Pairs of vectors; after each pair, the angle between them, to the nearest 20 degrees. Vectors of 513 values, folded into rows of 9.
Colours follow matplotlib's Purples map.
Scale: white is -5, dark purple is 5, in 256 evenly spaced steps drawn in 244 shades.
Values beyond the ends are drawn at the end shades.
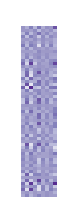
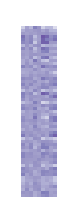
100 degrees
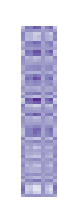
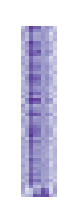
60 degrees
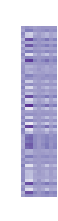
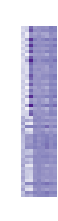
60 degrees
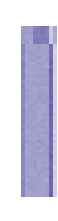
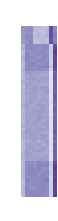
160 degrees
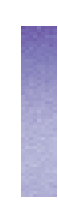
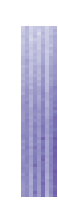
140 degrees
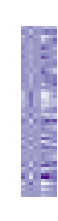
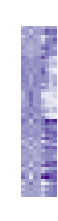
40 degrees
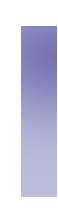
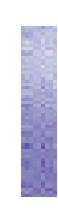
160 degrees
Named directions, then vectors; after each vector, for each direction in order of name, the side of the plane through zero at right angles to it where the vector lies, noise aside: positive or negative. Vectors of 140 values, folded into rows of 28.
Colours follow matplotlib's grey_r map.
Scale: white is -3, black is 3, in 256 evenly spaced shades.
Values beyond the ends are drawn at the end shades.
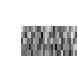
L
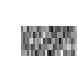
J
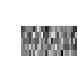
negative, negative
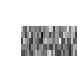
negative, positive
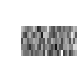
positive, positive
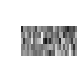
positive, negative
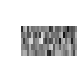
positive, negative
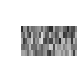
positive, negative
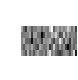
negative, positive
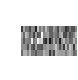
positive, negative
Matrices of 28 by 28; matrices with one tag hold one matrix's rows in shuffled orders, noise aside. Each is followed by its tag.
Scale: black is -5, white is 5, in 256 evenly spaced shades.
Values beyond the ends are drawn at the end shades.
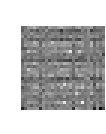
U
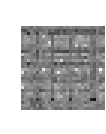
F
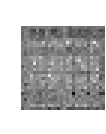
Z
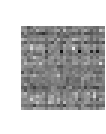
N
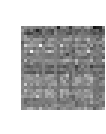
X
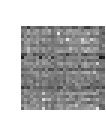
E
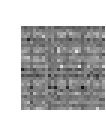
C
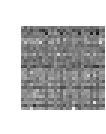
N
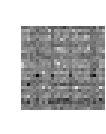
F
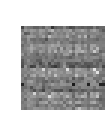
Z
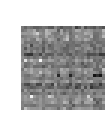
X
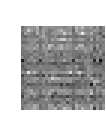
U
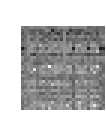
Z
